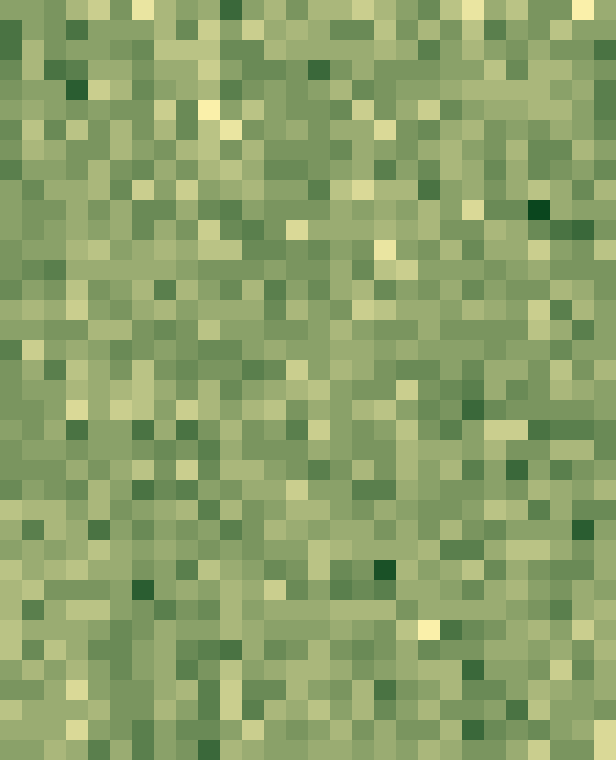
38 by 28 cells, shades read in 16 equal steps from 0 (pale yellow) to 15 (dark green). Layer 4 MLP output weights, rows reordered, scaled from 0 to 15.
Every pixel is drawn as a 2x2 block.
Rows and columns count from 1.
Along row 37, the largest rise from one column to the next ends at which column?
22
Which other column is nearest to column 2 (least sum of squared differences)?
8
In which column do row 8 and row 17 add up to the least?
10
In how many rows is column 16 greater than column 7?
14
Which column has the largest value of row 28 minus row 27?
21
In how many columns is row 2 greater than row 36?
14
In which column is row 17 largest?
27
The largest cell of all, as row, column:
11, 25
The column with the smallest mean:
4
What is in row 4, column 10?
3
